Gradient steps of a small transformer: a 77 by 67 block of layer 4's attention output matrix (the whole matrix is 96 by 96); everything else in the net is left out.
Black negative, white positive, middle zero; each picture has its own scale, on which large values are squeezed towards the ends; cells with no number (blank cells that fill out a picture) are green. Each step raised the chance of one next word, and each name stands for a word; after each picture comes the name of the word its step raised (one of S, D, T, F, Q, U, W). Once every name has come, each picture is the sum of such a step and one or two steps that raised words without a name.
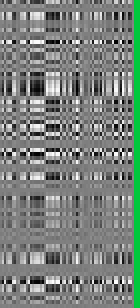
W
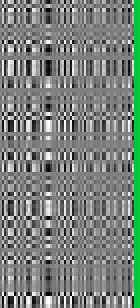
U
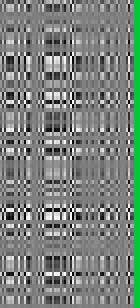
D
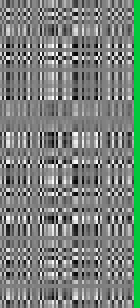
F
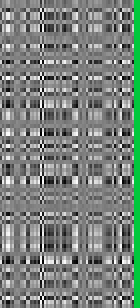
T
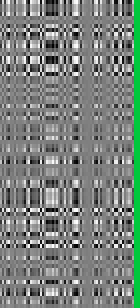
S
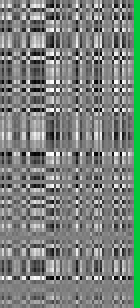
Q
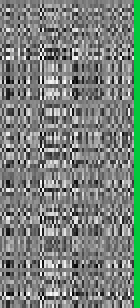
F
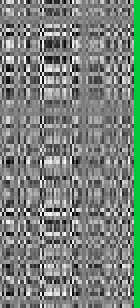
S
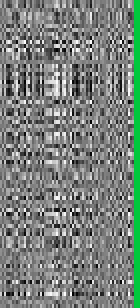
W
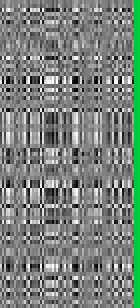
Q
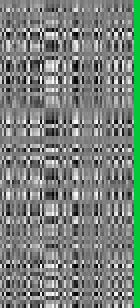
T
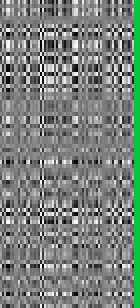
S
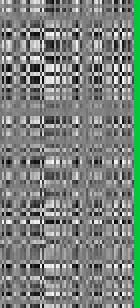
S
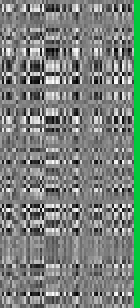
D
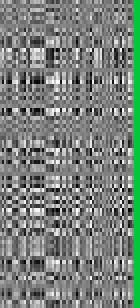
Q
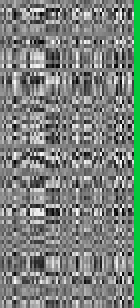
W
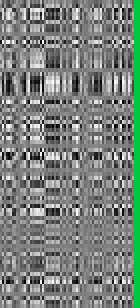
W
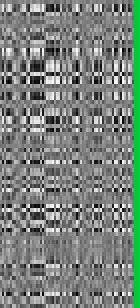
D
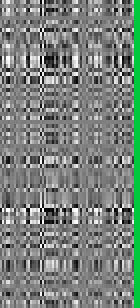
S
